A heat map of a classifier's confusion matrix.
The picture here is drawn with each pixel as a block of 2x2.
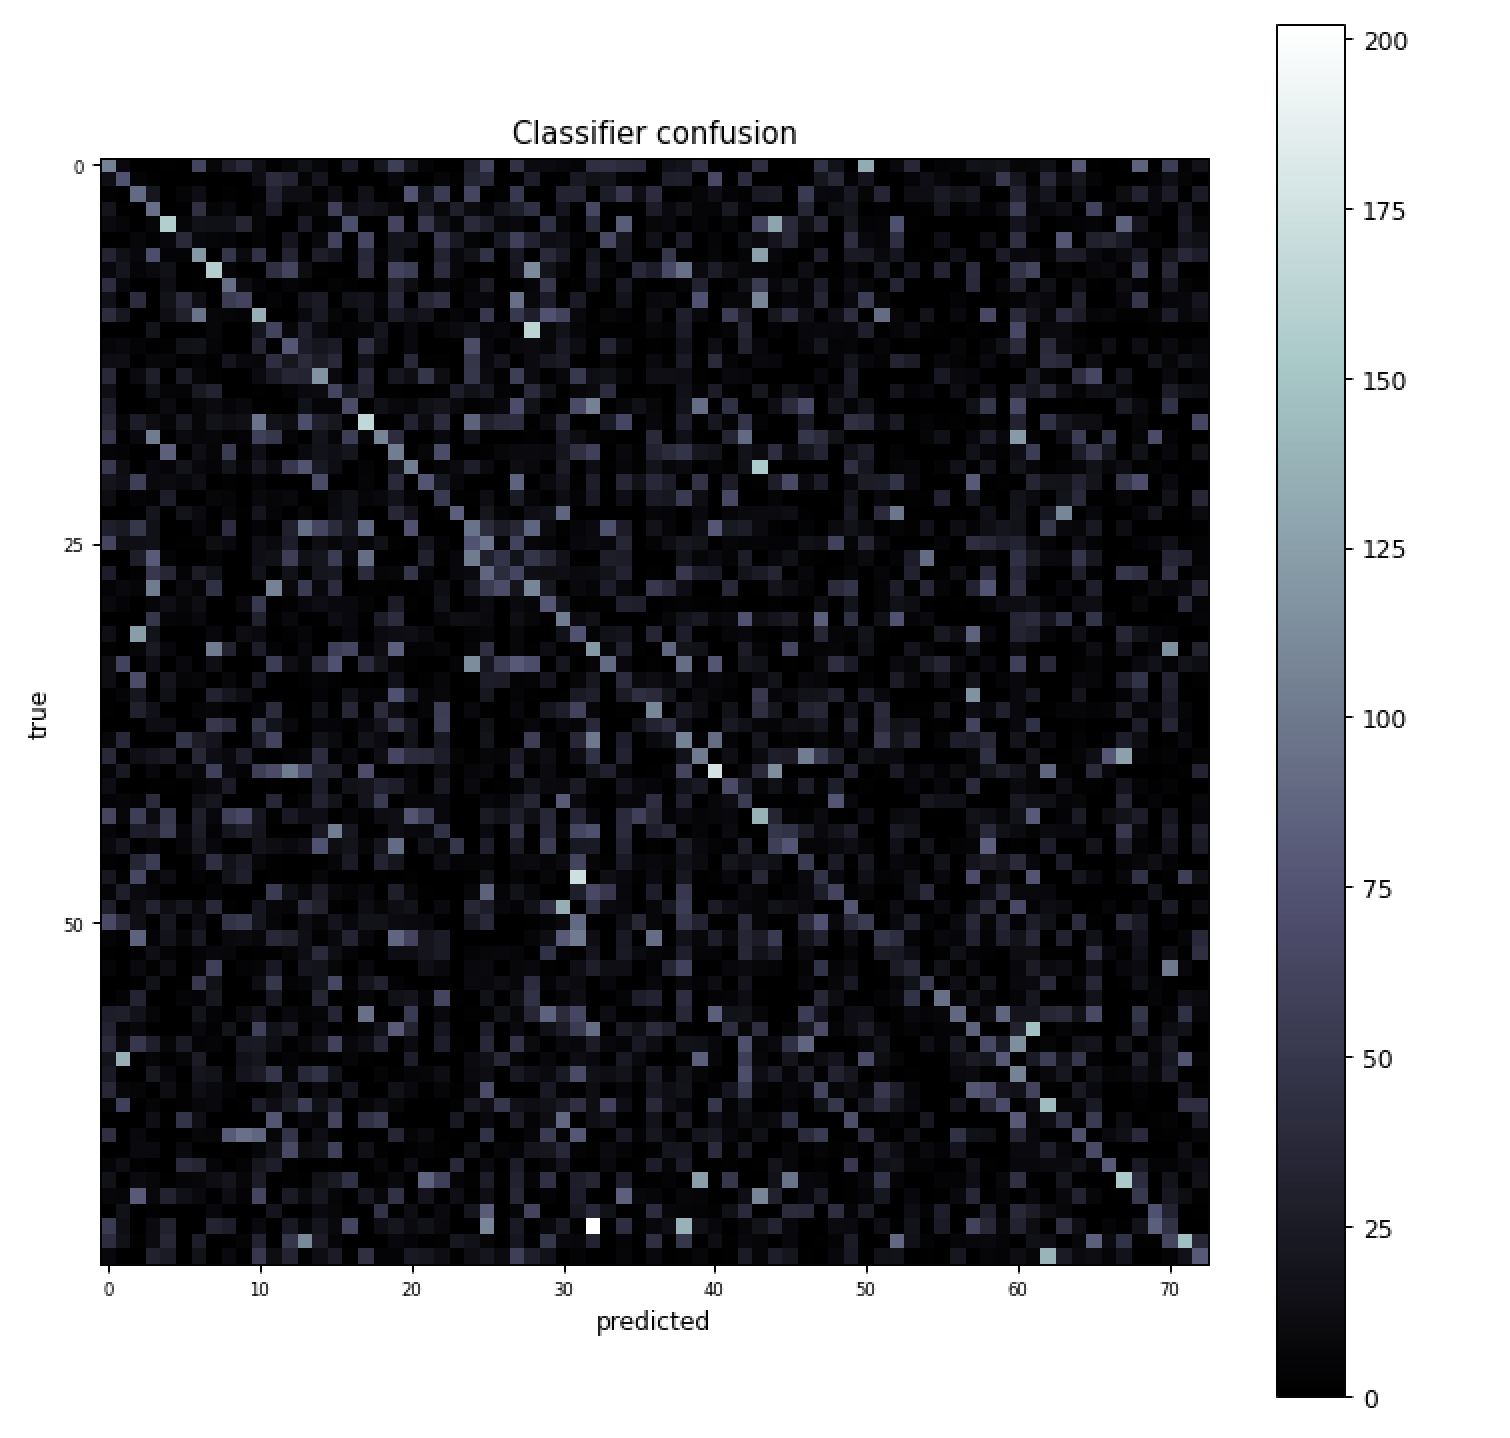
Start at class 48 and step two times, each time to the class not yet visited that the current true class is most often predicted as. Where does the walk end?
24
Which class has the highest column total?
60
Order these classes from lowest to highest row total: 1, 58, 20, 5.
1, 20, 5, 58
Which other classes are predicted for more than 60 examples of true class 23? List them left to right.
30, 52, 63
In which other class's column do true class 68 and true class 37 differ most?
43
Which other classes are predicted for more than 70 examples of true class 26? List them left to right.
3, 17, 24, 54
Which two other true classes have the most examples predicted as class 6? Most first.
10, 0
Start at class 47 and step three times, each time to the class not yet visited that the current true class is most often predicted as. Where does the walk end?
20
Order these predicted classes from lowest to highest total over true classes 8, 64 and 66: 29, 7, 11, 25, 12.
7, 11, 12, 25, 29
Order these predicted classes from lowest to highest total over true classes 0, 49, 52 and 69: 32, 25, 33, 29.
33, 29, 32, 25
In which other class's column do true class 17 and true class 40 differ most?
44
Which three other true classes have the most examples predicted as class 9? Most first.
64, 43, 50
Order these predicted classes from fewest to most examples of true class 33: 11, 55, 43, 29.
29, 43, 55, 11
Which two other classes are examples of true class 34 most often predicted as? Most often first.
2, 68
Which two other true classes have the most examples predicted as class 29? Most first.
56, 10
